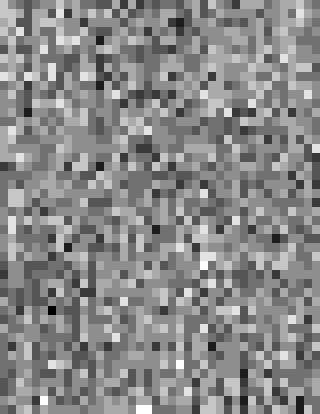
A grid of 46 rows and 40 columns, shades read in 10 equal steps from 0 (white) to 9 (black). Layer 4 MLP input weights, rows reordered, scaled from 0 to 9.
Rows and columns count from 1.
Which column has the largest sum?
31
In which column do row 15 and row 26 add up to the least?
2
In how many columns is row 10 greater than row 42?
9
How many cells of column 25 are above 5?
9
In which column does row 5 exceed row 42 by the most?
13
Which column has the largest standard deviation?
26
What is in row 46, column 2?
6
